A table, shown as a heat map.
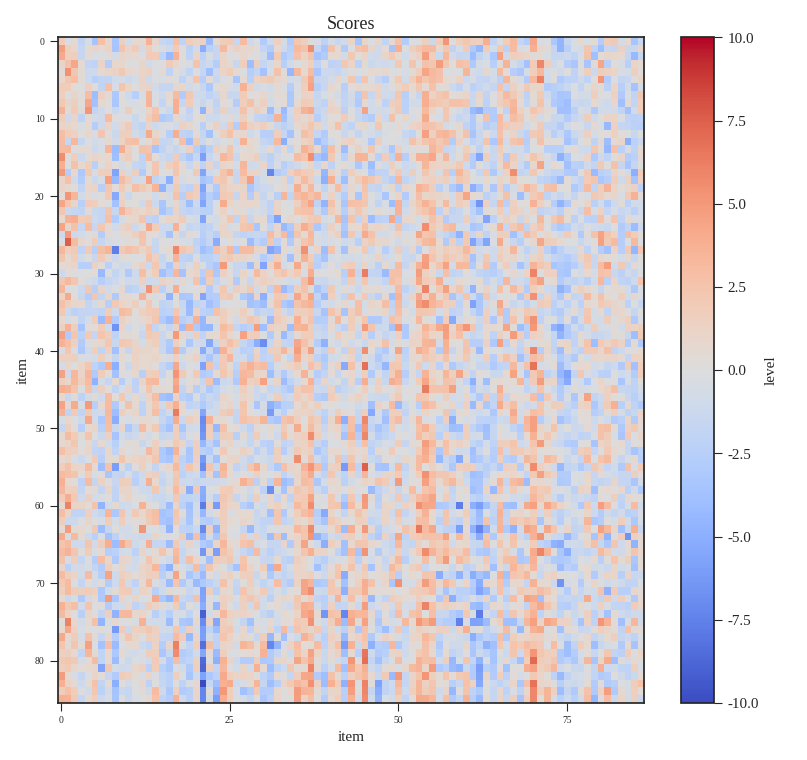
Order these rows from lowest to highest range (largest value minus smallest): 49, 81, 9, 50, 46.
46, 9, 50, 49, 81
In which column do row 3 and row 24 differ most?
28
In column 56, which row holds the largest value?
3
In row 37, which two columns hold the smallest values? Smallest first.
8, 74
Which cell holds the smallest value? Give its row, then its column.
83, 21
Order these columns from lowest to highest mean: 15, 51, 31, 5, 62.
62, 31, 15, 51, 5
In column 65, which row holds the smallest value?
55
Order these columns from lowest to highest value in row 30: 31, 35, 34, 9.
9, 31, 34, 35
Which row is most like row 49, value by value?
42
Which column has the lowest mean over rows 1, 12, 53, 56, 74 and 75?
21
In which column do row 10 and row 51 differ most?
45
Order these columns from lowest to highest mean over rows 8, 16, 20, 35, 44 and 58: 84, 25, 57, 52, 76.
76, 84, 52, 25, 57
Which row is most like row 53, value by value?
2
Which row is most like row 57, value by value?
24
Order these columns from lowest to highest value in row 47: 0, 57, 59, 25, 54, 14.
59, 57, 25, 14, 54, 0
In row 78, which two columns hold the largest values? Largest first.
17, 4
